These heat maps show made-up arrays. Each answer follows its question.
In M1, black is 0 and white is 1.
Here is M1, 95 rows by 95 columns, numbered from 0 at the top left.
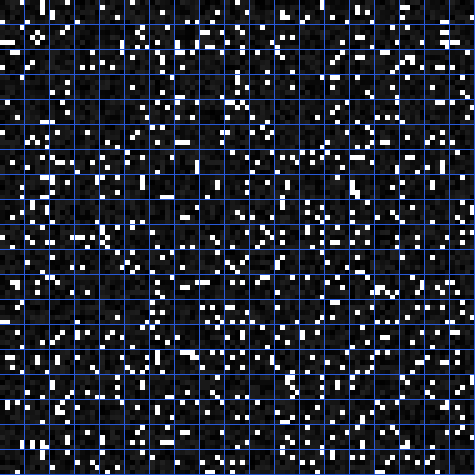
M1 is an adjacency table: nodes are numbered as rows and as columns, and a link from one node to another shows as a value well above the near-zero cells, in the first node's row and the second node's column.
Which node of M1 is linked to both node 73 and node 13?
node 18
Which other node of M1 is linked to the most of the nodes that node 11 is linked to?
node 31
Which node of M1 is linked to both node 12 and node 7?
node 6
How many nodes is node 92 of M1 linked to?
12
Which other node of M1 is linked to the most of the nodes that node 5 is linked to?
node 88
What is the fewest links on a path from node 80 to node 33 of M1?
2
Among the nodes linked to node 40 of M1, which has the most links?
node 56
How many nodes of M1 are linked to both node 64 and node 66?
4
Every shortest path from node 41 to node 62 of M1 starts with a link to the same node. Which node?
node 39
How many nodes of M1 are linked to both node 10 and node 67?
7
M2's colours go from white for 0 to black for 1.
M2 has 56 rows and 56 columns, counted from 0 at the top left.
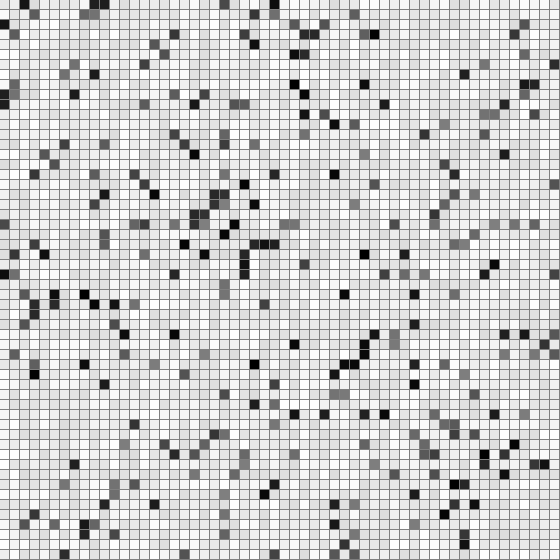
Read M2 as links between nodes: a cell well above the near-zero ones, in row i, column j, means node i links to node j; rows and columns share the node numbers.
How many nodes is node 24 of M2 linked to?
8
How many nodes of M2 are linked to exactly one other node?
2
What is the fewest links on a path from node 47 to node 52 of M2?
3
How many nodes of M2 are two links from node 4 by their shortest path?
8
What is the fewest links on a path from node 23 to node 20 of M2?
2
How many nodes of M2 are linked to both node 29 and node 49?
2
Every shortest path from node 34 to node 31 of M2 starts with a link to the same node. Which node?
node 36
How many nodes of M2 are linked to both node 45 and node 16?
0
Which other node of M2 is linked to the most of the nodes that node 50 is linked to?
node 19
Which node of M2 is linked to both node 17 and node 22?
node 13
